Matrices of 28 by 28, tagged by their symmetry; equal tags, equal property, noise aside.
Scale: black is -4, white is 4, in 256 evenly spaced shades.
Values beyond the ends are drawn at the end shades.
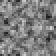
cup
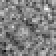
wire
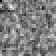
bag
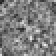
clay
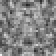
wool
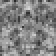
wool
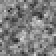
clay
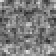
wool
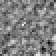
clay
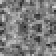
cup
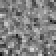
wire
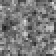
cup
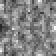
cup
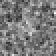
clay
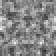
wool
